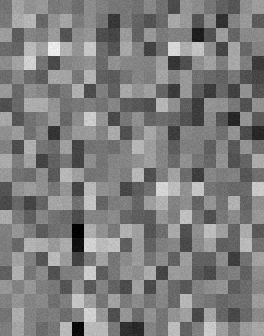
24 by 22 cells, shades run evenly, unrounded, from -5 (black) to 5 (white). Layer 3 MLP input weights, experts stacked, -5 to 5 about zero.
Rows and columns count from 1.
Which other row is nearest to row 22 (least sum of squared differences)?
1
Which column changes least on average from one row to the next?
9
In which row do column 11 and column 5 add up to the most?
4
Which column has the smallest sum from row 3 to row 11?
22
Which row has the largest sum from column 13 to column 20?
14
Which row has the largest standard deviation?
24
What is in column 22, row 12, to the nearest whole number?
2
